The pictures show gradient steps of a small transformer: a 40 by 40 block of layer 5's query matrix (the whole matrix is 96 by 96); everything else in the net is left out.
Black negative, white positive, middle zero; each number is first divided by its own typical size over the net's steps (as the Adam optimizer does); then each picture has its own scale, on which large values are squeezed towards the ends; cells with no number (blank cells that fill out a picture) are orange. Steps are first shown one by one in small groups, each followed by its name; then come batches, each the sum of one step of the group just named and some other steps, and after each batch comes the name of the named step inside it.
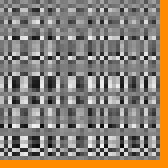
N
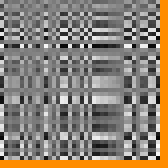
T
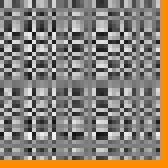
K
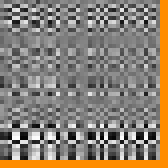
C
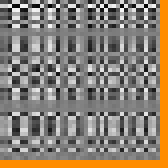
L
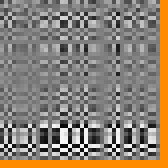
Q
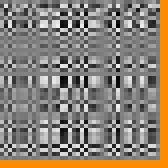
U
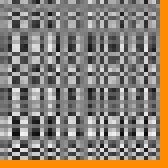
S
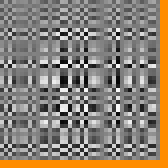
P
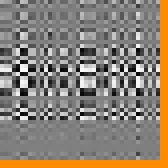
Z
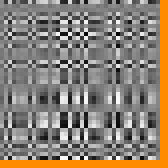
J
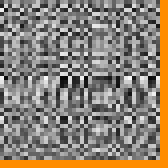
U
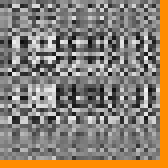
S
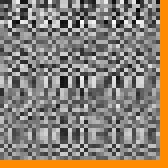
U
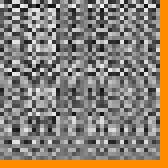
L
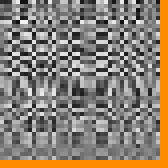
K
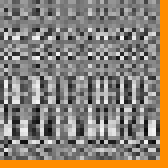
S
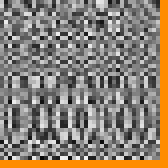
J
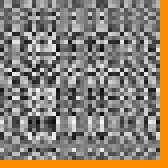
K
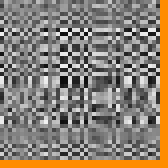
P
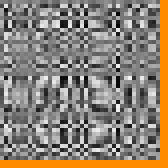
U
